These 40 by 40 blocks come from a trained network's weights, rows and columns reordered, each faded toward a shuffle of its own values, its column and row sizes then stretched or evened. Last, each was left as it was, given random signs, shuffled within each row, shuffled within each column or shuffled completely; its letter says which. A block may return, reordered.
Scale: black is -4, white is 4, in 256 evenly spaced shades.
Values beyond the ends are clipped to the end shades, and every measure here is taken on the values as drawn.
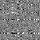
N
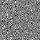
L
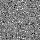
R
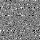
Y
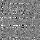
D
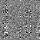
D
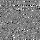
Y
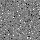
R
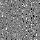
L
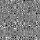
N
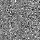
L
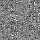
L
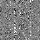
L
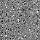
L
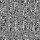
N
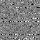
Y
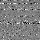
Y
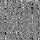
N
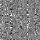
D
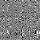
N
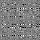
N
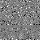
Y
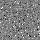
R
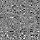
N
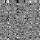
N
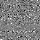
Y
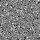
R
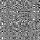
N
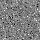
R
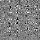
D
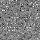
Y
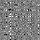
N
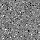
R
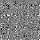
D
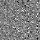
L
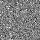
R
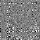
D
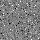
R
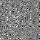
D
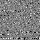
Y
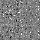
L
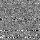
Y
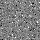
R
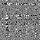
D
